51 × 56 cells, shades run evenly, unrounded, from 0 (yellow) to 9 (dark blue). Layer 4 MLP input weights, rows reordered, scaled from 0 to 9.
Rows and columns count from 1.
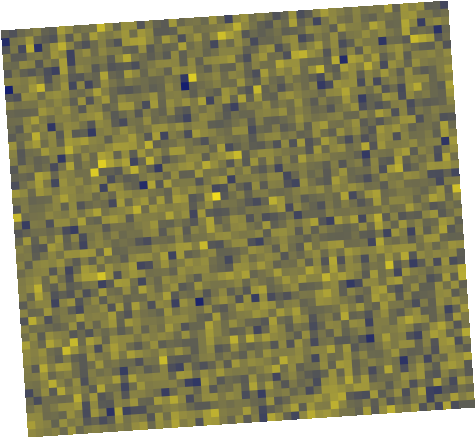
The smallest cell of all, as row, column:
23, 26
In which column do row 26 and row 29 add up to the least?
24
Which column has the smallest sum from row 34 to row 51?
39
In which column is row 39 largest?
54
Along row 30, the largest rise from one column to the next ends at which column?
20
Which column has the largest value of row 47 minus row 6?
37
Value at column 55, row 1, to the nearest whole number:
6
